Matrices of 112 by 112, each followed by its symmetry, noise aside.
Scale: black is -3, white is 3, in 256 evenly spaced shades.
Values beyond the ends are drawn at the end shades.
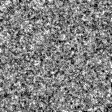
symmetric.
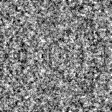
mirrored top to bottom.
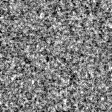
no symmetry.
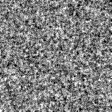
antisymmetric.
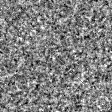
symmetric.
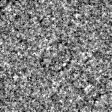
symmetric.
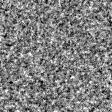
no symmetry.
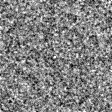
symmetric across the other diagonal.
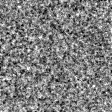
no symmetry.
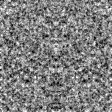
mirrored left to right.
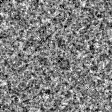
symmetric.
